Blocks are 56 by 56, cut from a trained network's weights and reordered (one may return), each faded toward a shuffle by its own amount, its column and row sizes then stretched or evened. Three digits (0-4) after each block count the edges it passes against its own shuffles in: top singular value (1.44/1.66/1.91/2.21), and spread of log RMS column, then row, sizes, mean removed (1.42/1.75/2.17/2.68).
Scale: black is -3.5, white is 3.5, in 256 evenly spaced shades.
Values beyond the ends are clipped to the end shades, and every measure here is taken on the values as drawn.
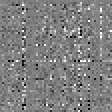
0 4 3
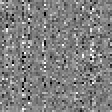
0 4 0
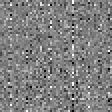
2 4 1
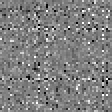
2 4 2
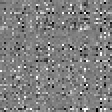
2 4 3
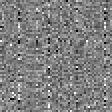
2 3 0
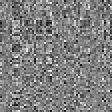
4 4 0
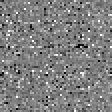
0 1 2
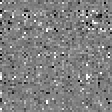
1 2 3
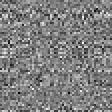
4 0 3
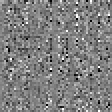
0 4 1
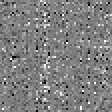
0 4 1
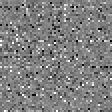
0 1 1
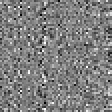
3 4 1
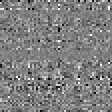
2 1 4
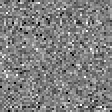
2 0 0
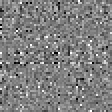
2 2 1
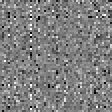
2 4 1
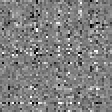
1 3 3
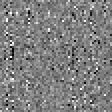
1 3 0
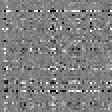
4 3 4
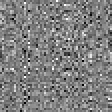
3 4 0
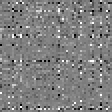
3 4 3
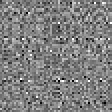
3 0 3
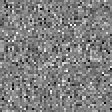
2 0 1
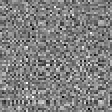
4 0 2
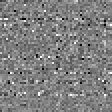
1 1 3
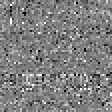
2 1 2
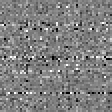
1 1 4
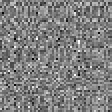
4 1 2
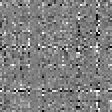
3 4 3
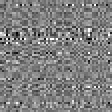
4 0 4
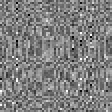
4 2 0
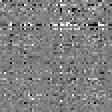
3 2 4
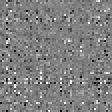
1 3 3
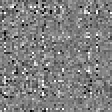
0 3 2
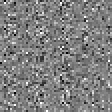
2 4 0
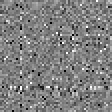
1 0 0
